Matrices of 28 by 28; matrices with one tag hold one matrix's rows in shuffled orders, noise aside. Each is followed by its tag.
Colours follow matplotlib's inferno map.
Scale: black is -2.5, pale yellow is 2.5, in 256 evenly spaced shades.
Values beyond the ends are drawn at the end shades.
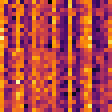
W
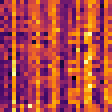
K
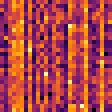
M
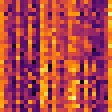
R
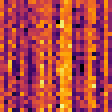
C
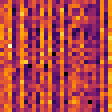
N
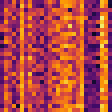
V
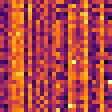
M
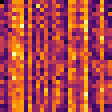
M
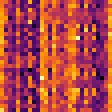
R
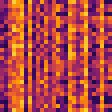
M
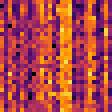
C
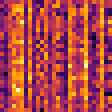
M
